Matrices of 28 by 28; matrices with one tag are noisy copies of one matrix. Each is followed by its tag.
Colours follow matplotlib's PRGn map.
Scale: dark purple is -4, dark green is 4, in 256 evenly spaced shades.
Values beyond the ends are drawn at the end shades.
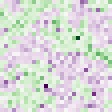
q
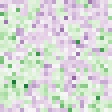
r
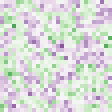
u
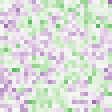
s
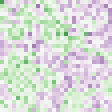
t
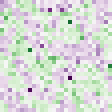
u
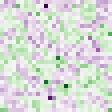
u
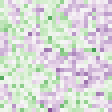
t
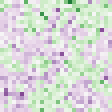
s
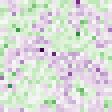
q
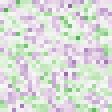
u
